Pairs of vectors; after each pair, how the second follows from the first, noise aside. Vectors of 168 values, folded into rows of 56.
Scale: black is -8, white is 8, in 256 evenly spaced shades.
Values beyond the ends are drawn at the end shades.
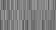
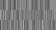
sign-scrambled.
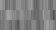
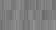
wrapped around, negated, shrunk.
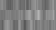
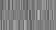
sign-scrambled.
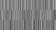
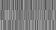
reversed.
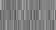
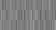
reversed, shrunk.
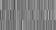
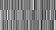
reversed, scaled up.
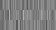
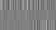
negated, partly zeroed.
